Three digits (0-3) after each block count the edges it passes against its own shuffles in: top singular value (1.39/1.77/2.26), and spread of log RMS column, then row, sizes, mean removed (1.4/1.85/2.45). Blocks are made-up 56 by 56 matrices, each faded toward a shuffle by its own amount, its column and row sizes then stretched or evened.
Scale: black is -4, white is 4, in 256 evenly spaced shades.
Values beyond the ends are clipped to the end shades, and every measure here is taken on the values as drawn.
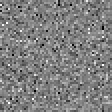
0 1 0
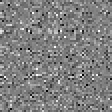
2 0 1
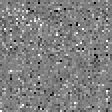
0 1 1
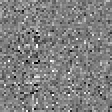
1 2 1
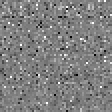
1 1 1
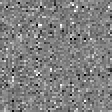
1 2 1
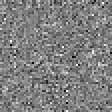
0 0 1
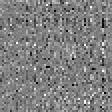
2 2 0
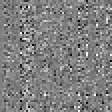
0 3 2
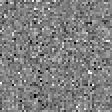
1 1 1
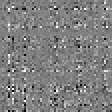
0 3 3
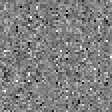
2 2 0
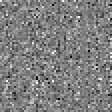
0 2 0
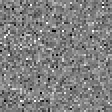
0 1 1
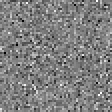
0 1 0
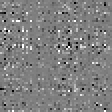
0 3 3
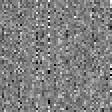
2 3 0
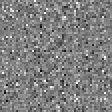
0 2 1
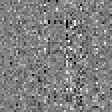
2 3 0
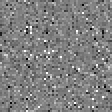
0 1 1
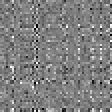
3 3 2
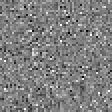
1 0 0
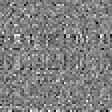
2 0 2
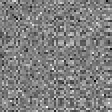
3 1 0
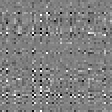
3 3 3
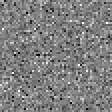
0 0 0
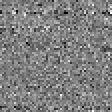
1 1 2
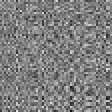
3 2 2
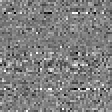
2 0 3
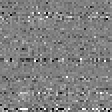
2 0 3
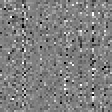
2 3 0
